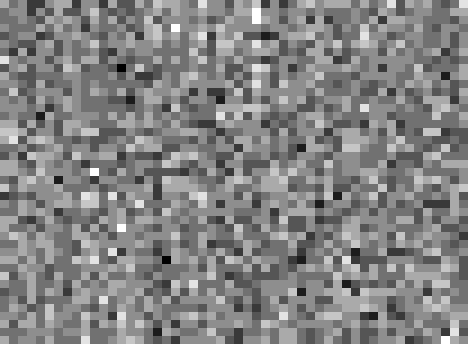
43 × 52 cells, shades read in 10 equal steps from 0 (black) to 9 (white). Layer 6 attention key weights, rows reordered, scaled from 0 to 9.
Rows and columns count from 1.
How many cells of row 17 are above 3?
36
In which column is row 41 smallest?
20
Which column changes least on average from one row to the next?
47
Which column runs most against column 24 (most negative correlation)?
17
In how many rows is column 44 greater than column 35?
17
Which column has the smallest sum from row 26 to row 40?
29
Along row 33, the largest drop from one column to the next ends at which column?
40
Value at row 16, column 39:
3
